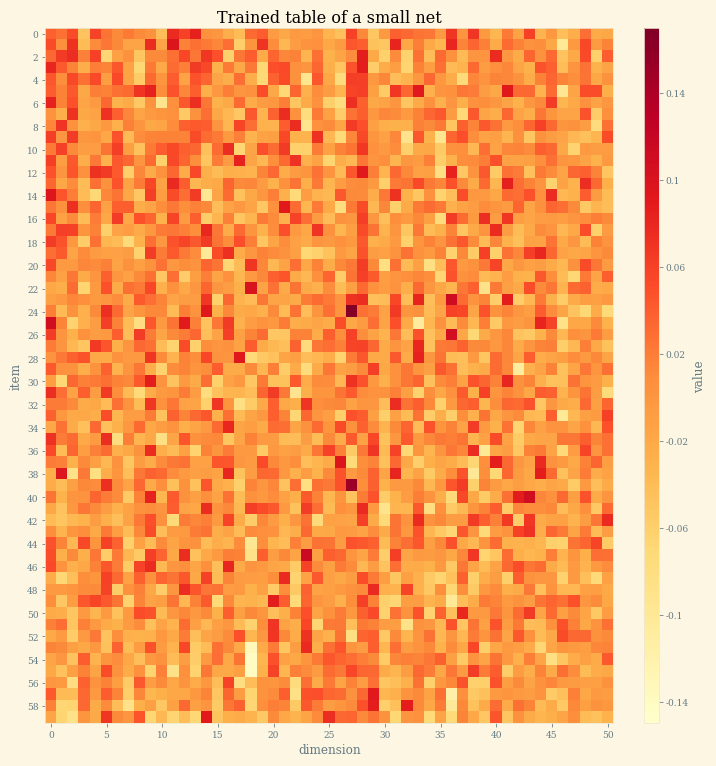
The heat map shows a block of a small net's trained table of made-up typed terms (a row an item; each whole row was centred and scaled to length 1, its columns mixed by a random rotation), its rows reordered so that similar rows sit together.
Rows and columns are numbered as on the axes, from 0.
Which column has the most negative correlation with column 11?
25
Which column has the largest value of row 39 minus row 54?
18
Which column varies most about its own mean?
36
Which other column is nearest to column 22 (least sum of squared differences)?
7
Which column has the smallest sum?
30
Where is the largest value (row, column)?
24, 27
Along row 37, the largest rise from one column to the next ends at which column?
26
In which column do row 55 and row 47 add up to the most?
5
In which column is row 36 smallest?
39
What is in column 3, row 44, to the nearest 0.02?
0.06
